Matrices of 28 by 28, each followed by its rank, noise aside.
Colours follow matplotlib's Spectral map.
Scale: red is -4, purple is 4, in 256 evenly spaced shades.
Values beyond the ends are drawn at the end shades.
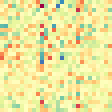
six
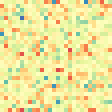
eight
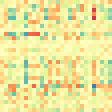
three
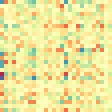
three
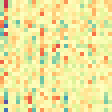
four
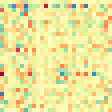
six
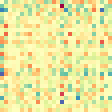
four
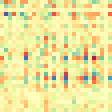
three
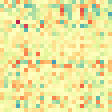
six
